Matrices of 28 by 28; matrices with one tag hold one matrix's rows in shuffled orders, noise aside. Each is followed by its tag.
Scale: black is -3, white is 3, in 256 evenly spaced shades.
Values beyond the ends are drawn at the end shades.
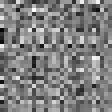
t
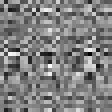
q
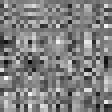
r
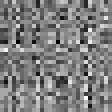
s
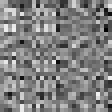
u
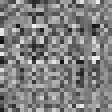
t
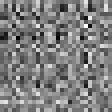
s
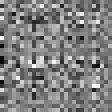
t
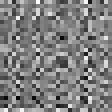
s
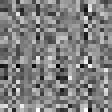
s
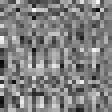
t
